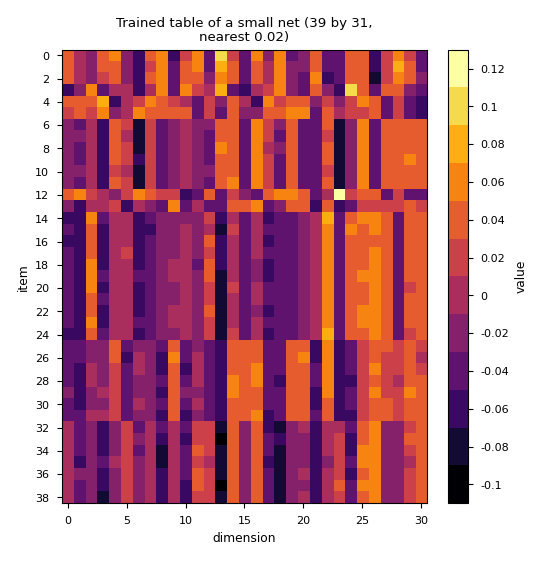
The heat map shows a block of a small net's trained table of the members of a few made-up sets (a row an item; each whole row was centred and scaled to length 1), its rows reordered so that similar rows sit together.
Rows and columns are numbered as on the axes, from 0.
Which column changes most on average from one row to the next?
6
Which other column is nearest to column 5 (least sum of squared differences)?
12
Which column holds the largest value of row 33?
26
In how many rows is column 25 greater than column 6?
37
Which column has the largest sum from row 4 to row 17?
25
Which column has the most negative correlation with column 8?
30
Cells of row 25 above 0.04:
1
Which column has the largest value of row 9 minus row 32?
13
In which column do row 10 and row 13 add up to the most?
16
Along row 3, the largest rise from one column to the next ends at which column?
24
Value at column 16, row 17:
0
